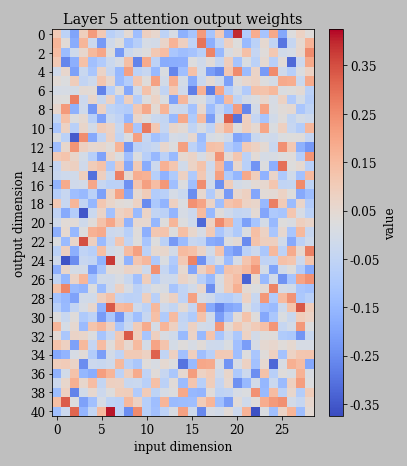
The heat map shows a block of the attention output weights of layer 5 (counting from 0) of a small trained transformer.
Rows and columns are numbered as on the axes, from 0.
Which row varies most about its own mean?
40
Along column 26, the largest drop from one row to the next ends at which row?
3
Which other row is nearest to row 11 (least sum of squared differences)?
33
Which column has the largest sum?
6
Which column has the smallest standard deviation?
12
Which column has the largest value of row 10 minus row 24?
1
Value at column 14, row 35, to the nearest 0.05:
-0.3
